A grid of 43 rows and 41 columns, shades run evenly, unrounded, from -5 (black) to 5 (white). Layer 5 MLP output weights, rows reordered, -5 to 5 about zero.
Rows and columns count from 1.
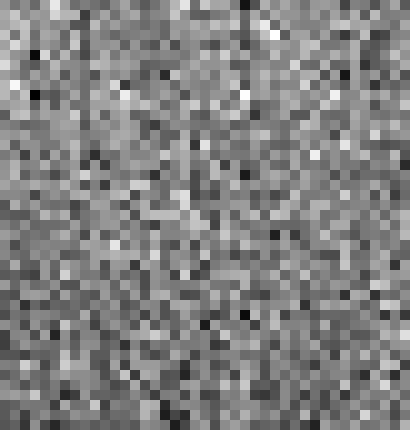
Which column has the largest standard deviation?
25
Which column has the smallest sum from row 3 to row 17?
9
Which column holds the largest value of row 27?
35
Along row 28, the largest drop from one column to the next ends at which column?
20
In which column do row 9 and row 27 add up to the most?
2
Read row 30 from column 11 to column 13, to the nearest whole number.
1 -1 -1
